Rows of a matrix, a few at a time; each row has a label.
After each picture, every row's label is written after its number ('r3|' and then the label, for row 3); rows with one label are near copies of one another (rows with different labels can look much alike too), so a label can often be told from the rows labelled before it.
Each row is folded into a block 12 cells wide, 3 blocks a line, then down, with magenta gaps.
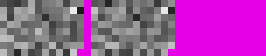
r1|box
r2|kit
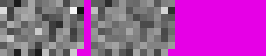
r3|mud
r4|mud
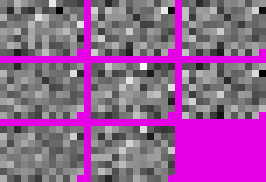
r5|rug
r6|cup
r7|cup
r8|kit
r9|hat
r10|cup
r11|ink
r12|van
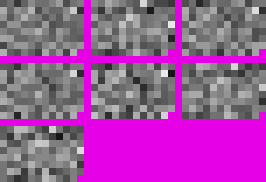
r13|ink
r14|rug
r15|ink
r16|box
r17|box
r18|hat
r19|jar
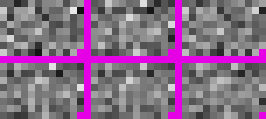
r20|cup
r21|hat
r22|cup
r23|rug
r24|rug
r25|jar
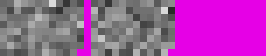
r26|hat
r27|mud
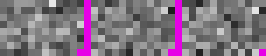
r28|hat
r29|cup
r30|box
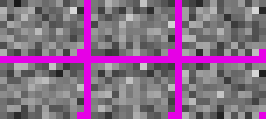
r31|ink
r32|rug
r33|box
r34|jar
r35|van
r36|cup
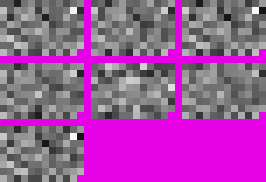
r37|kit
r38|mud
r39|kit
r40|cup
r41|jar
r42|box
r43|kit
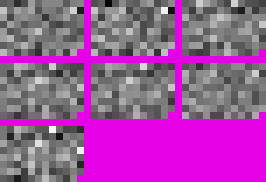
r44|cup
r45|ink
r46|jar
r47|jar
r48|hat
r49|ink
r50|rug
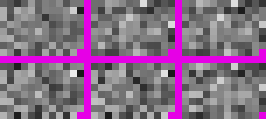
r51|box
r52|hat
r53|hat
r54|box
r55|box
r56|van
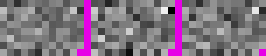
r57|ink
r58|cup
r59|kit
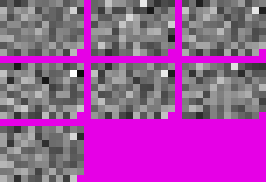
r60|ink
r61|hat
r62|ink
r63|kit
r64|mud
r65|van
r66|box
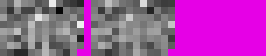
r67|rug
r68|van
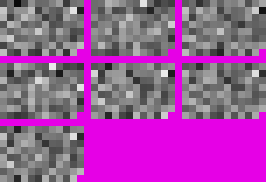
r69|ink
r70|hat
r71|cup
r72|rug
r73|mud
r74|kit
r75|mud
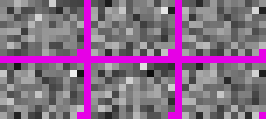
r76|van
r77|box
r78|kit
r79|mud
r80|van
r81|box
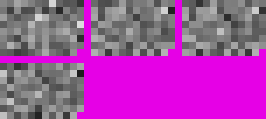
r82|rug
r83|box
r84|box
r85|cup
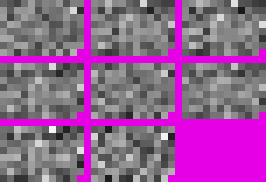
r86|box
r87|van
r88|van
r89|hat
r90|cup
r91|jar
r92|hat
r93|mud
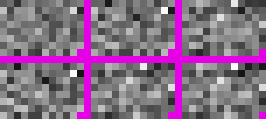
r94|mud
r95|kit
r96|van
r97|kit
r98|hat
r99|hat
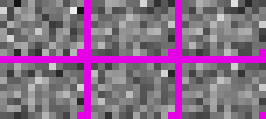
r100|mud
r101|hat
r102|hat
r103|rug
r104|mud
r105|rug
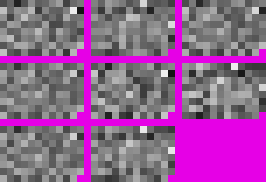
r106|ink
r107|rug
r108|ink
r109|ink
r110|mud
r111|van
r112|ink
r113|rug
